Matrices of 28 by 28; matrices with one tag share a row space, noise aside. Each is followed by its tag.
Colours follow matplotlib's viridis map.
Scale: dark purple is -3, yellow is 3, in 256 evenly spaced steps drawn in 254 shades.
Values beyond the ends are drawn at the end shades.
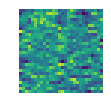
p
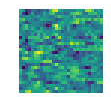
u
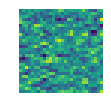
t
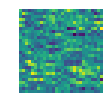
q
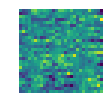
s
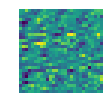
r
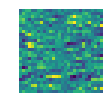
q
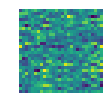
t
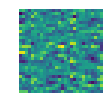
p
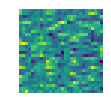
p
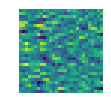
r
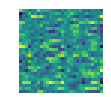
p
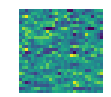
u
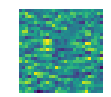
u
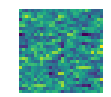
p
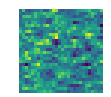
u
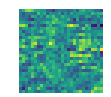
q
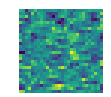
p
